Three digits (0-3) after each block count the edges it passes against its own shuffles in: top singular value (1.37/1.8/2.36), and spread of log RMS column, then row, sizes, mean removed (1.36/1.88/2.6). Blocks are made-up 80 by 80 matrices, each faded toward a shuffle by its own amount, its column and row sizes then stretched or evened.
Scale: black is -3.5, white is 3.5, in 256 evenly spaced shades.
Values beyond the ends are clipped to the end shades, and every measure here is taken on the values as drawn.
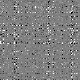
1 3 3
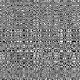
3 2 3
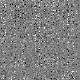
0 3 2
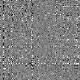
2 3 2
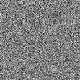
2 1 0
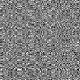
3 1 2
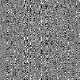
2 3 0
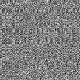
3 0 0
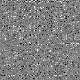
2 1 2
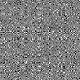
3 2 2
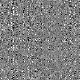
1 3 2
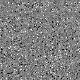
0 1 2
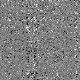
1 2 2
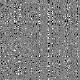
2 3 2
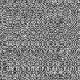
3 0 2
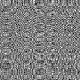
3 1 0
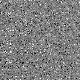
0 0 2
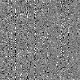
2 3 0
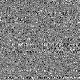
2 0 2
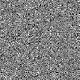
2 1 1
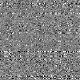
2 1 3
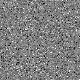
1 0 1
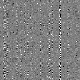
3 3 0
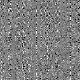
2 3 0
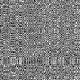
3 2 0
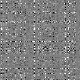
2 3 3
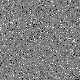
0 0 1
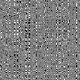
3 3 1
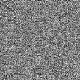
2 0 1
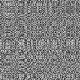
3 1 2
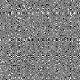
3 2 2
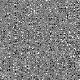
2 2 0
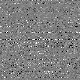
1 0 3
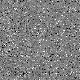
1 0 2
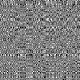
3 0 3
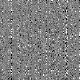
2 3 1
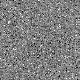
0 1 0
